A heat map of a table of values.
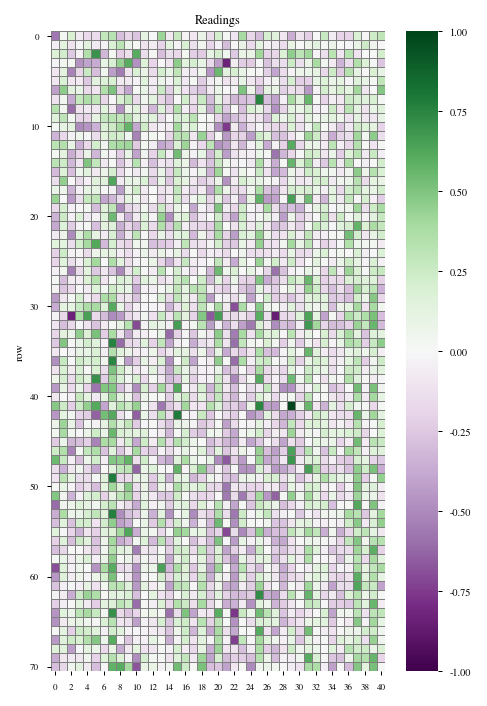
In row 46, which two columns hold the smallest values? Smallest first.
2, 27
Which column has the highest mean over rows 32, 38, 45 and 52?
37
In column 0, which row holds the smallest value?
59
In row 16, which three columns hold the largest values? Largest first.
7, 1, 37
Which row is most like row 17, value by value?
68
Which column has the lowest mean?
22
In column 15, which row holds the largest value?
42
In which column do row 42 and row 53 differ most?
5
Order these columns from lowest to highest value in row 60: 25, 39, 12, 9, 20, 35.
35, 9, 12, 20, 25, 39
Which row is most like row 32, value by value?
48
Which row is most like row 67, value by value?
30
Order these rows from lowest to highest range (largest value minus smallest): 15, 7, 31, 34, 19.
15, 19, 7, 34, 31
